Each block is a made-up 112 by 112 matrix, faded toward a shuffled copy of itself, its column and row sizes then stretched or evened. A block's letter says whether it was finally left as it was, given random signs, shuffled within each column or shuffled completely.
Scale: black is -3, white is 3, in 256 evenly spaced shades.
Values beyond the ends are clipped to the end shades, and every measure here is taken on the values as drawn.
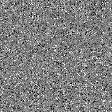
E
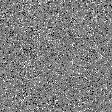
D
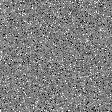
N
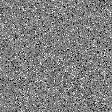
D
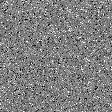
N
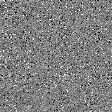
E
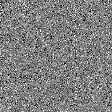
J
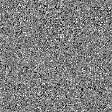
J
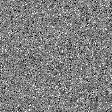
D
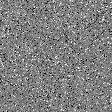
N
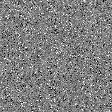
D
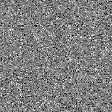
E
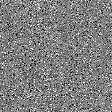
J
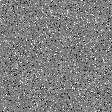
N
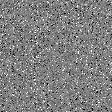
D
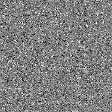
J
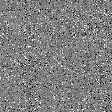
E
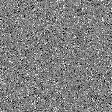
D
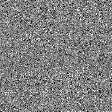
J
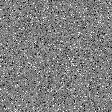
N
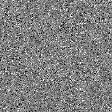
E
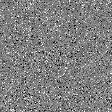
J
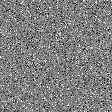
N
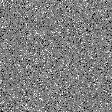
D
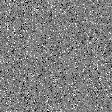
D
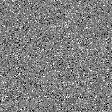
E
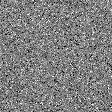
N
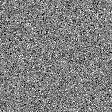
N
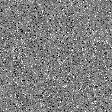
D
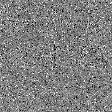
J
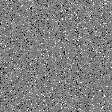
D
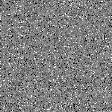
J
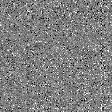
E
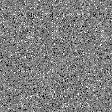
E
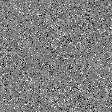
J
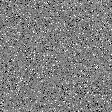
N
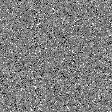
D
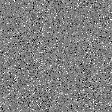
J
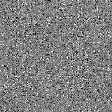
E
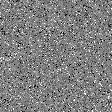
N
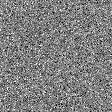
N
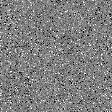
J
